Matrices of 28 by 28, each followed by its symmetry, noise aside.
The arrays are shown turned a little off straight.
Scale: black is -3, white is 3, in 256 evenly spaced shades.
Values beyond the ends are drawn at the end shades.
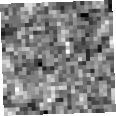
antisymmetric.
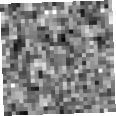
antisymmetric.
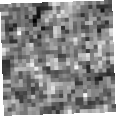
symmetric across the other diagonal.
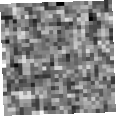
antisymmetric.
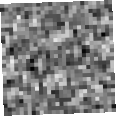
same after a half turn.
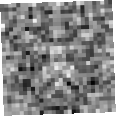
mirrored left to right.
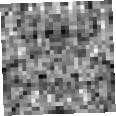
mirrored left to right.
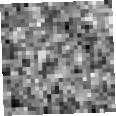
symmetric across the other diagonal.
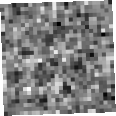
symmetric across the other diagonal.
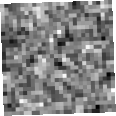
antisymmetric.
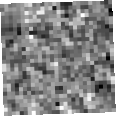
antisymmetric.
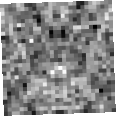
mirrored left to right.
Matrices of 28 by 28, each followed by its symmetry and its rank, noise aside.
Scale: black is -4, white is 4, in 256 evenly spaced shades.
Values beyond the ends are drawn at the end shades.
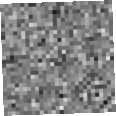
symmetric, rank eight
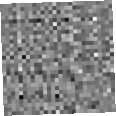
antisymmetric, rank six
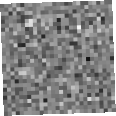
no symmetry, rank eight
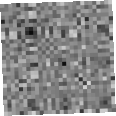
symmetric, rank four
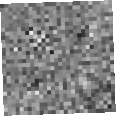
symmetric, rank eight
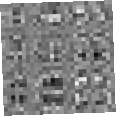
no symmetry, rank four
